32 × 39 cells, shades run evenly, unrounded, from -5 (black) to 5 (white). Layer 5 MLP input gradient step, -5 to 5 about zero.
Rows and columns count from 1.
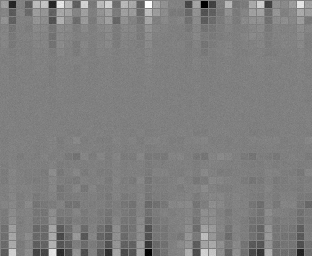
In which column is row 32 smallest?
19
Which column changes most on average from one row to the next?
26
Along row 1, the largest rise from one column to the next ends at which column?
8
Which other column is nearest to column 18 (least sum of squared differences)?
15
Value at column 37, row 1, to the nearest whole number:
1
